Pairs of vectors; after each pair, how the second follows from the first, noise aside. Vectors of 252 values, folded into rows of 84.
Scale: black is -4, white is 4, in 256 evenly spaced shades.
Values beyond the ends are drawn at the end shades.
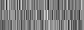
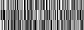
wrapped around, scaled up.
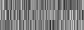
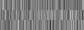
shrunk.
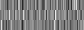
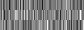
shuffled.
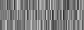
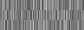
reversed, shrunk.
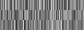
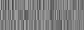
negated, shrunk.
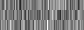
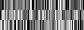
wrapped around, scaled up.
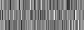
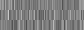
reversed, shrunk.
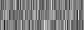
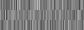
reversed, shrunk.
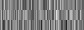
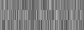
shrunk.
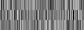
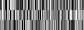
wrapped around, scaled up.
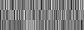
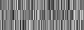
shuffled.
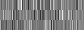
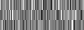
shuffled.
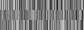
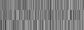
wrapped around, negated, shrunk.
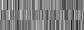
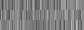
negated, shrunk.
